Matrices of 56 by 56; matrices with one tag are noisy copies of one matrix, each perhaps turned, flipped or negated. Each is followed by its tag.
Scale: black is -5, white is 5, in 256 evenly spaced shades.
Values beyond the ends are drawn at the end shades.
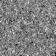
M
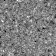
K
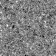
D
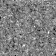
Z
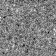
Z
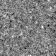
D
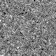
M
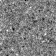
D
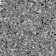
M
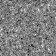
Z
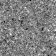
D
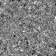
K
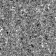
Z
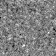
Z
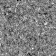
Z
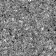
D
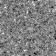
K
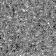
Z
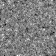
K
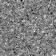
M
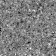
D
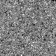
M
